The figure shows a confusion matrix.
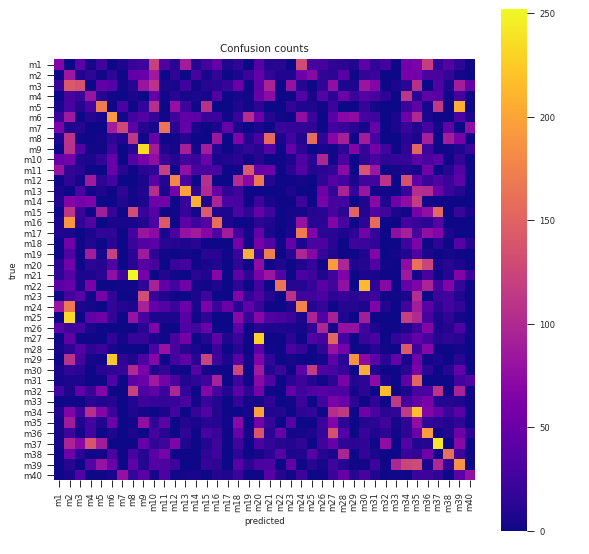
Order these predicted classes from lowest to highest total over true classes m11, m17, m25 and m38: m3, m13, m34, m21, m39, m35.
m3, m39, m21, m35, m13, m34
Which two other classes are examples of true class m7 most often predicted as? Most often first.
m11, m6
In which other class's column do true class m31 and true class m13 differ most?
m36
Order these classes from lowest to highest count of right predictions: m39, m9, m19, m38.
m38, m39, m19, m9
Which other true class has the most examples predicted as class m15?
m29
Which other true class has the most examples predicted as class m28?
m34
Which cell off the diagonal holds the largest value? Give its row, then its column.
m21, m8
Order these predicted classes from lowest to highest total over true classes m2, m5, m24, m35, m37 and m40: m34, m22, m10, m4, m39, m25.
m22, m25, m34, m4, m10, m39
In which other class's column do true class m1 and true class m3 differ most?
m2
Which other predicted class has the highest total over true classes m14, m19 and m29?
m6
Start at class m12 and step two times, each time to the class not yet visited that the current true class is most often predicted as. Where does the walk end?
m27
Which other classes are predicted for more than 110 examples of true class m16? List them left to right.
m2, m11, m31
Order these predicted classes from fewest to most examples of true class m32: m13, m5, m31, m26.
m31, m13, m26, m5
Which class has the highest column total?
m35
